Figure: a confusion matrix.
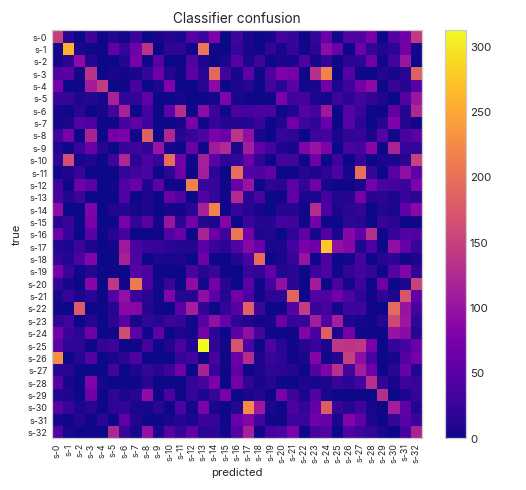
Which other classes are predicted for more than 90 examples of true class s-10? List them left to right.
s-1, s-6, s-13, s-32
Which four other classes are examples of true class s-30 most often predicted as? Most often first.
s-17, s-24, s-18, s-13
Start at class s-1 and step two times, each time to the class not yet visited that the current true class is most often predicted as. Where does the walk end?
s-16
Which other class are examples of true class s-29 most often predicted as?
s-8
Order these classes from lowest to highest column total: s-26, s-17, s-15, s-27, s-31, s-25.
s-15, s-25, s-26, s-27, s-31, s-17
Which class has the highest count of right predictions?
s-1
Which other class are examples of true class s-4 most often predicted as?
s-3
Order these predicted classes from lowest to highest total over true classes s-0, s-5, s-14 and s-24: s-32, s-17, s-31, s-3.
s-17, s-3, s-31, s-32
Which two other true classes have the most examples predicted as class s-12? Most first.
s-22, s-20
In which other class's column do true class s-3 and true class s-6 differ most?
s-14
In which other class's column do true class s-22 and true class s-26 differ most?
s-0
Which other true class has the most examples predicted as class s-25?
s-27
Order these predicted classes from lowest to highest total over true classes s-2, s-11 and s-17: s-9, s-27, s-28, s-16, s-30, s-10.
s-10, s-9, s-28, s-30, s-27, s-16
